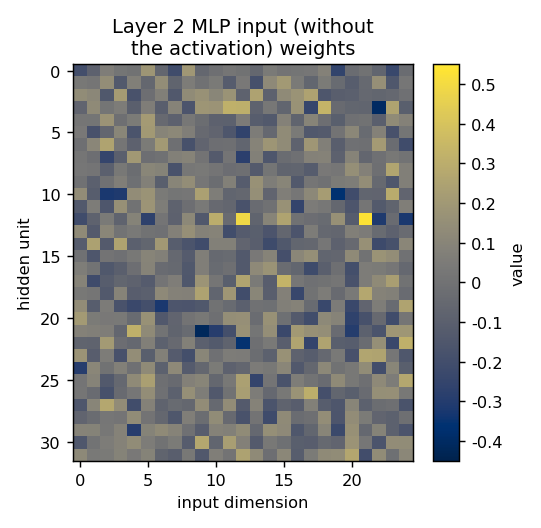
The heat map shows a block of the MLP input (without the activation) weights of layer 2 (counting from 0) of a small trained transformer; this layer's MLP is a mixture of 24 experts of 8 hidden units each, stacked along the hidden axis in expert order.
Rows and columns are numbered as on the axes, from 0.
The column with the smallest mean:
19
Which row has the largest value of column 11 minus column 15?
3
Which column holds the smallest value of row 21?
9
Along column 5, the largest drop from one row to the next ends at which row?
12
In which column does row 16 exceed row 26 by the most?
14
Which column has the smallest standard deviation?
7
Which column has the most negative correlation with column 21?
5
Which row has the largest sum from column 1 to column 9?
30
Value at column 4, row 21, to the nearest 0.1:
0.3
